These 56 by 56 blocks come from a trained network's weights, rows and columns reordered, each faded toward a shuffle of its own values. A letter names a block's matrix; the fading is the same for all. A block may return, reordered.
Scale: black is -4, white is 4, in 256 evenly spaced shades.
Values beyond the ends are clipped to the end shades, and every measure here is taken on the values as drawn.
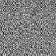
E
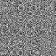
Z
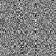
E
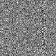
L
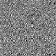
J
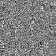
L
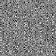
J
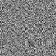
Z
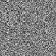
Z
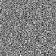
L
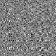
J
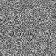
Z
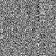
L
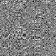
J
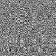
E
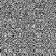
E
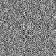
Z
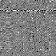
J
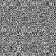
E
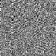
L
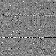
J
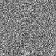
Z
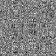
E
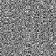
E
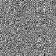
L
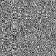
L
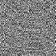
L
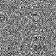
E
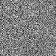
L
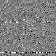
J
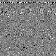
J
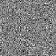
L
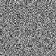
Z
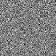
L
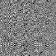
J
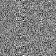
L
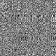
E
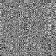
E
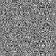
J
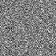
Z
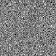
L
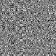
J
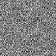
J
